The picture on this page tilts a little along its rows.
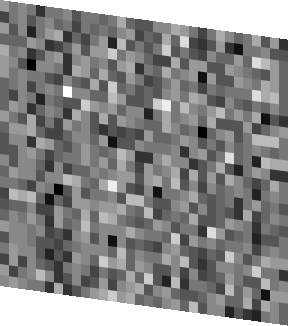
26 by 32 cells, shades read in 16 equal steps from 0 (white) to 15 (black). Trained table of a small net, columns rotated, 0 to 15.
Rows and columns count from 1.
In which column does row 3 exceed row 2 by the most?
21
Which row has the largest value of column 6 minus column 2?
18
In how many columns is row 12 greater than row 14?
16
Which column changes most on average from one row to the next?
29
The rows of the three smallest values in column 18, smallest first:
8, 15, 19
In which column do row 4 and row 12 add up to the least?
26
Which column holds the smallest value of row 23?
12
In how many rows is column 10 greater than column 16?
5
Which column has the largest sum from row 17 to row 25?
6
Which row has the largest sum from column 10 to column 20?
11
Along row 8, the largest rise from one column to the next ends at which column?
30
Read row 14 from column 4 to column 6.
6 8 11
